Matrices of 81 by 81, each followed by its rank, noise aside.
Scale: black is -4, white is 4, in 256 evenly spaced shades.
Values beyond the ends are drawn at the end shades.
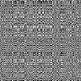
three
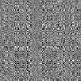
four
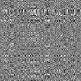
five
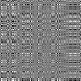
two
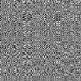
five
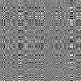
two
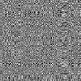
five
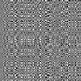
three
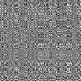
five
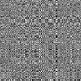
four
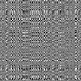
two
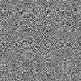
five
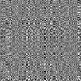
three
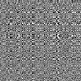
three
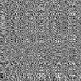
five
